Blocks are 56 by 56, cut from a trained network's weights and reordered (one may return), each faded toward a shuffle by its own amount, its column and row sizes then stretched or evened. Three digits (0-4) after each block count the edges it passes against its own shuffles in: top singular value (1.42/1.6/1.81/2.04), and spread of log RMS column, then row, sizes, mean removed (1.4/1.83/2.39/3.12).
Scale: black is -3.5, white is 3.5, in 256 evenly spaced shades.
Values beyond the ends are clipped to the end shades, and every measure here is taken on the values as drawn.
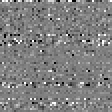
0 0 4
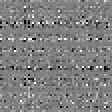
1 2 4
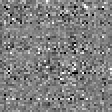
1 2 3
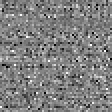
0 0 3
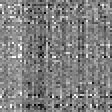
4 1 3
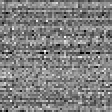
4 0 1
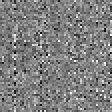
1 3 1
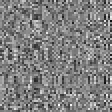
4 2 1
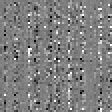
0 4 1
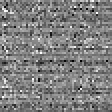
3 2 1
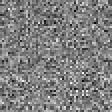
4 2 2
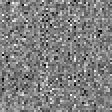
1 2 1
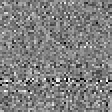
3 0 3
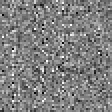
0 2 0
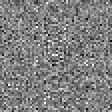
2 2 1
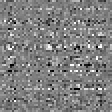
3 3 4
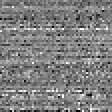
4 1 3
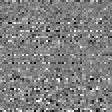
1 1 4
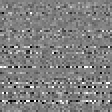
3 0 4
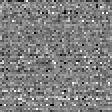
1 0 3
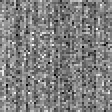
3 0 0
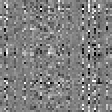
4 4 2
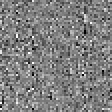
1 3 0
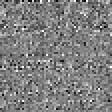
0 0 3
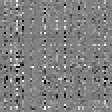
1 4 2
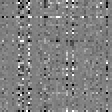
3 4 2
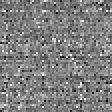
1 1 1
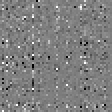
0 3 2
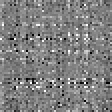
2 1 3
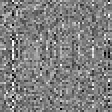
4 3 0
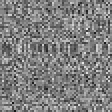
4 1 0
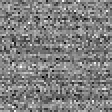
2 0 0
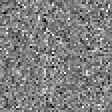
0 2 0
